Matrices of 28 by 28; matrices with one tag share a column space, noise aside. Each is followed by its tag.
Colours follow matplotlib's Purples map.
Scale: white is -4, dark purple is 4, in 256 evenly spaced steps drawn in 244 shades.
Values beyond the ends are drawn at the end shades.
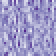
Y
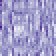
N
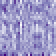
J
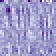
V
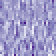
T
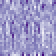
J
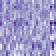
T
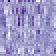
V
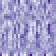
J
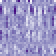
V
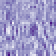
T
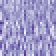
T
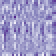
J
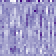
V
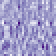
T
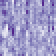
N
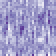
N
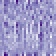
J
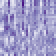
N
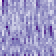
N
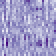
Y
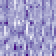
T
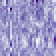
Y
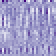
V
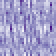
N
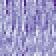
N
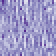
Y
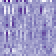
V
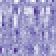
V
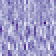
T
